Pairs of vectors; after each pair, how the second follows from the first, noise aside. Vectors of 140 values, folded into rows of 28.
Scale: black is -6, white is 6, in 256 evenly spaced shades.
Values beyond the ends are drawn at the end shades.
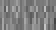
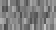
sign-scrambled.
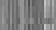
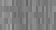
reversed, shrunk.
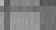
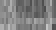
reversed, negated.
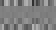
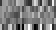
reversed, scaled up.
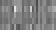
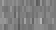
reversed, shrunk.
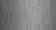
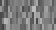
sign-scrambled.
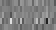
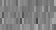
negated, partly zeroed.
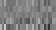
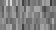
reversed, negated.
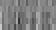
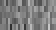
wrapped around.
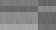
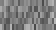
sign-scrambled.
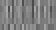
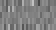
negated, partly zeroed.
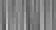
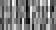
reversed, scaled up.
